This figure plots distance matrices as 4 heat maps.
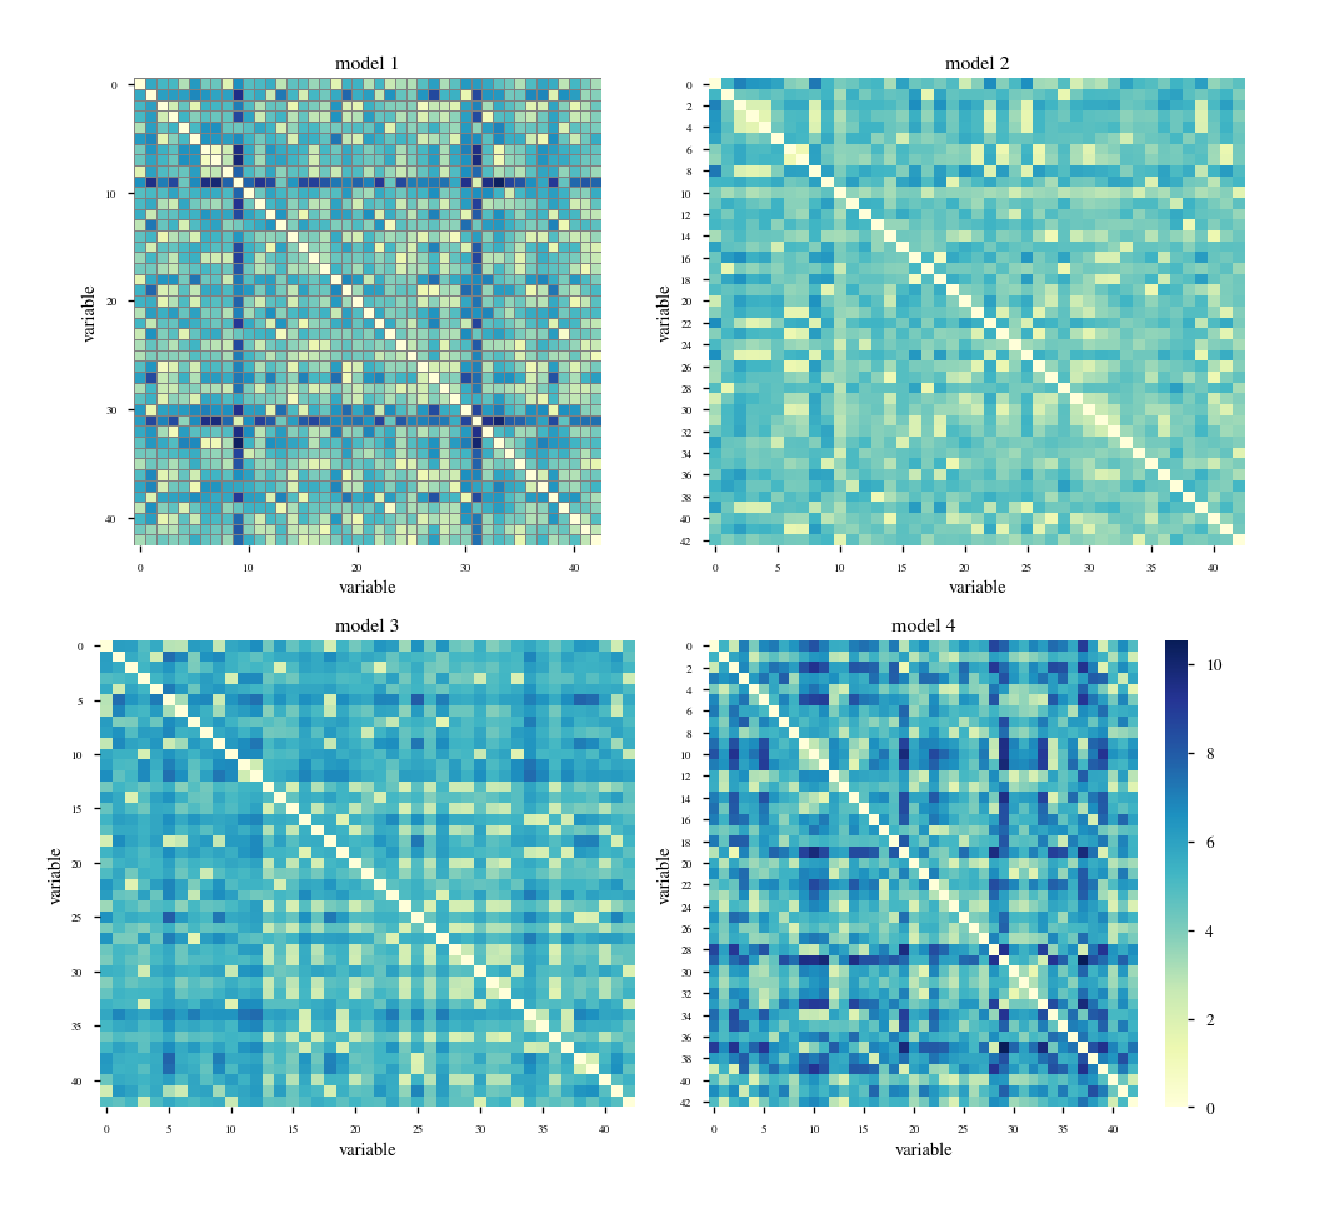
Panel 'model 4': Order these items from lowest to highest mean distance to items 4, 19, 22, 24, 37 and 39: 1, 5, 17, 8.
17, 1, 8, 5
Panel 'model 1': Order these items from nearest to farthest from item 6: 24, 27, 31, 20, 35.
24, 35, 20, 27, 31
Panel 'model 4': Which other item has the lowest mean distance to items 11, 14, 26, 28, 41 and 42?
34
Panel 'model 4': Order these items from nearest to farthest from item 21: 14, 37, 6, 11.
6, 14, 11, 37
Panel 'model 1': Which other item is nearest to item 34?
10
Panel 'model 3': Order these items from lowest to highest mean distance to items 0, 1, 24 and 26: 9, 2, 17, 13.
13, 17, 9, 2
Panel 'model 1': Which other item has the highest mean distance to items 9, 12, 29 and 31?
33
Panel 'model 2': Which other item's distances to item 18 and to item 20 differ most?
16
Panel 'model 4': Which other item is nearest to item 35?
18
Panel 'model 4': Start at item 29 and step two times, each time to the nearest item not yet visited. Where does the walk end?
5
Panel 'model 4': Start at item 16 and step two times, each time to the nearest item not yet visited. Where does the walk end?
7
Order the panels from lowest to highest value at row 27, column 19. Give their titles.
model 1, model 2, model 4, model 3
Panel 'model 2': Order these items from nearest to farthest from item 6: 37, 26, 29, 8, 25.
26, 29, 37, 25, 8
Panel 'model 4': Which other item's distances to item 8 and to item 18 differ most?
3
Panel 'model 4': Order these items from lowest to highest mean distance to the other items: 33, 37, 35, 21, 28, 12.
12, 21, 35, 33, 28, 37
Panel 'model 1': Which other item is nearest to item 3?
32
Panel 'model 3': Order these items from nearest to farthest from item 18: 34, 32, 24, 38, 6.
6, 24, 32, 34, 38
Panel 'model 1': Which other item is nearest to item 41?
17
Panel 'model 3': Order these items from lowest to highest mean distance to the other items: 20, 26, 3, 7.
26, 20, 3, 7
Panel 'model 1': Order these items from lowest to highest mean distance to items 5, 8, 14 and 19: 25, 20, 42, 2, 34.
2, 20, 25, 42, 34
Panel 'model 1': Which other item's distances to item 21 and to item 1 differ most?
30
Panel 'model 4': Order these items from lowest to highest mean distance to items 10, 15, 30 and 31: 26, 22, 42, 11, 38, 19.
26, 42, 11, 38, 22, 19
